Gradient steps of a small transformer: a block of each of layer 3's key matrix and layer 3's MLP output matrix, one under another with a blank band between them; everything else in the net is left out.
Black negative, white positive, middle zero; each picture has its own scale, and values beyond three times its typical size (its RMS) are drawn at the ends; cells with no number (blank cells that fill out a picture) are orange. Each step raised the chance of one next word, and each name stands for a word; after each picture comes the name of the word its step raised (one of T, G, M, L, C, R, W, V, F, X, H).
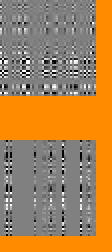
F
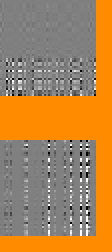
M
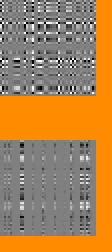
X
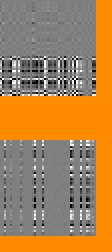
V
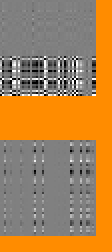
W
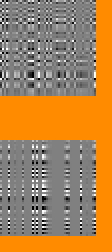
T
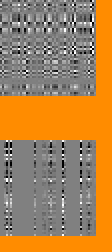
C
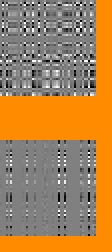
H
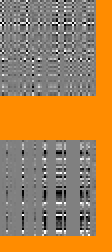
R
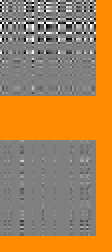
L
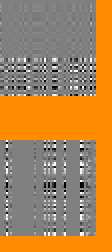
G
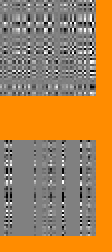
H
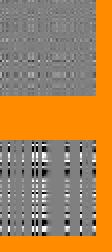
W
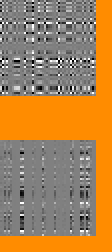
R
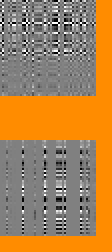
T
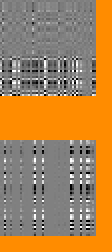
L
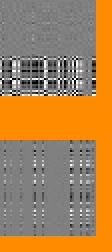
H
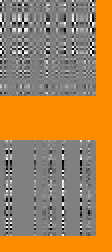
T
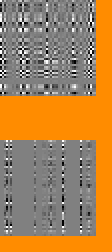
V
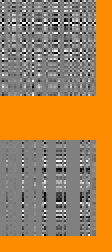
H
